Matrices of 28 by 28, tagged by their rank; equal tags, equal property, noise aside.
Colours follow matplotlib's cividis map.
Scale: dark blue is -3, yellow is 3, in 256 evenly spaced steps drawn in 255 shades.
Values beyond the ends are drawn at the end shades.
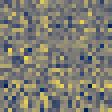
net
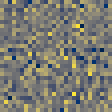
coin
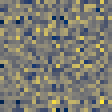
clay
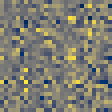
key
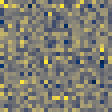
net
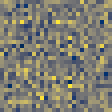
coin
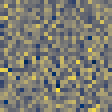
coin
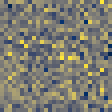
net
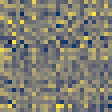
net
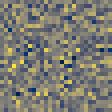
coin
